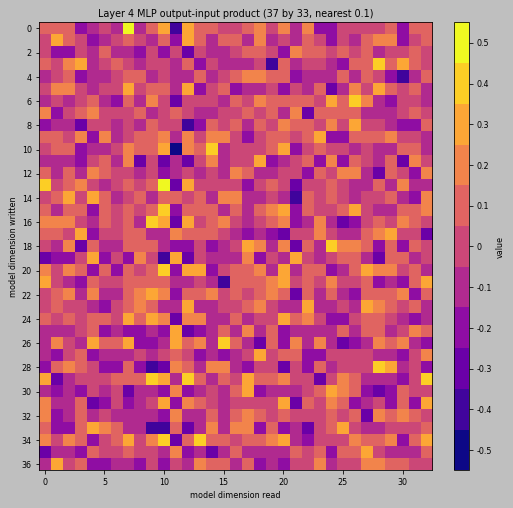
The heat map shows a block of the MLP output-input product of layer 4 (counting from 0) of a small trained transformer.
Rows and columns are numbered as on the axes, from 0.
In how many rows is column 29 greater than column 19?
16
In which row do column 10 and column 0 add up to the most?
13
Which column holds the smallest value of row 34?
11
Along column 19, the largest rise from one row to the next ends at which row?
4
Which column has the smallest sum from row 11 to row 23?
21
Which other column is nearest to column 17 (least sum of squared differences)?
25
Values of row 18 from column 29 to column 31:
0.1 -0.2 0.1
